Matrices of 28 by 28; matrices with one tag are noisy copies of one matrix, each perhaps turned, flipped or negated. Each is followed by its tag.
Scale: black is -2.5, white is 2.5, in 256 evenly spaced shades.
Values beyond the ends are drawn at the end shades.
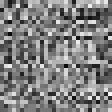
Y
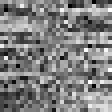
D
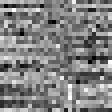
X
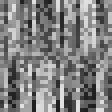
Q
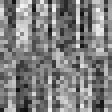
Q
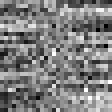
D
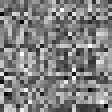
Y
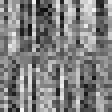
Q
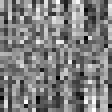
X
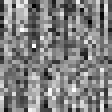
X
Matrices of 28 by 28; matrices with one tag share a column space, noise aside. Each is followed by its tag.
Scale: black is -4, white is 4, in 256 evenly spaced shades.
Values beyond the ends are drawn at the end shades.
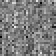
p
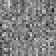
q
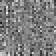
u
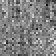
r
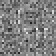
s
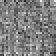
p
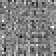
p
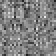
r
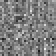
q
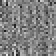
u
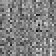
q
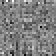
p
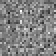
s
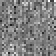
u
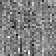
p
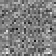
s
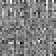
r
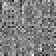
u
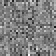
u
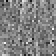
r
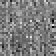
p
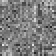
u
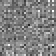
u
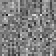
q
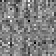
r
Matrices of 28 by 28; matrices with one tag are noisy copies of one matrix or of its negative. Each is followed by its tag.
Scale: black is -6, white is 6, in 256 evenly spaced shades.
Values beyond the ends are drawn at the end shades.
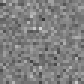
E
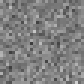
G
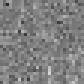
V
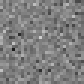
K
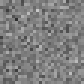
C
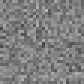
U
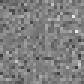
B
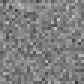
G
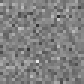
G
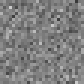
G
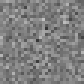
K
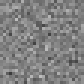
C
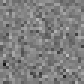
E
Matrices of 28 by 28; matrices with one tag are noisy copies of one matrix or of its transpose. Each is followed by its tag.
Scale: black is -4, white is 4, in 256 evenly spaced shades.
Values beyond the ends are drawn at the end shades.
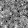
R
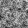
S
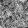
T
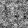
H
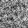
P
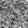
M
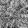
R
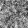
R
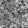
M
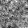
R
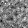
P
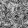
H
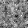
H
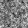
M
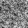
M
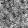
M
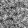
P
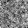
M
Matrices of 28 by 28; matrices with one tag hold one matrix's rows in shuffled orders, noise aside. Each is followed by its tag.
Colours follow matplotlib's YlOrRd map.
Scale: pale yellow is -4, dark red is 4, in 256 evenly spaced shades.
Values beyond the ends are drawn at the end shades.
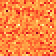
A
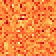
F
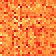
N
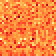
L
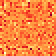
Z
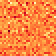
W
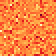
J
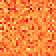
Z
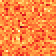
F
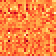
W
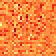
N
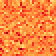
F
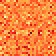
Z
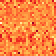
L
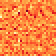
N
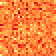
N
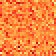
L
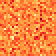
J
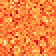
J
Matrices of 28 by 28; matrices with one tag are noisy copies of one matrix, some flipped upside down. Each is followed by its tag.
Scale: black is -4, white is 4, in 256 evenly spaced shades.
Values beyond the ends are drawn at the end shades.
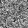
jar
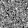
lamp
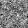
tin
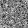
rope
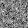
lamp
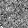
jar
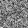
jar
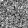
jar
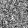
rope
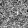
tin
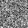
jar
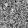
rope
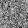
rope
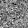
jar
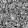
rope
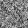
jar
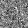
lamp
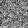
tin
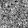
rope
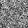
tin
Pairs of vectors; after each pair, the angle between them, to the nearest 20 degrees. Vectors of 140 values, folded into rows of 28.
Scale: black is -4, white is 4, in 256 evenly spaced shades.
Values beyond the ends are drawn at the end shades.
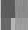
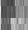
20 degrees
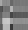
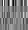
100 degrees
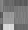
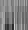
120 degrees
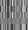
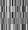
160 degrees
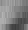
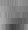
20 degrees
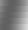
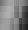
160 degrees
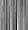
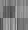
120 degrees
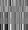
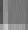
100 degrees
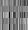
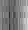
60 degrees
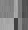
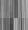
140 degrees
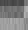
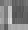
80 degrees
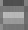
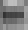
160 degrees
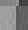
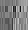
120 degrees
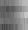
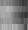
160 degrees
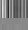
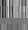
160 degrees
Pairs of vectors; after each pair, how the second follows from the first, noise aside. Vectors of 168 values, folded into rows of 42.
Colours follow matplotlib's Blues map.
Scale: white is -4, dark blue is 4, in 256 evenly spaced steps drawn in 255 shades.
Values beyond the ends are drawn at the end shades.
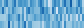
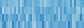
reversed, shrunk.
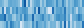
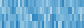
reversed, negated, shrunk.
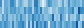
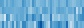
reversed, negated, partly zeroed.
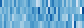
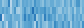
reversed, shrunk.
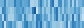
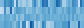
reversed, partly zeroed.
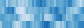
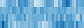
reversed, negated, partly zeroed.
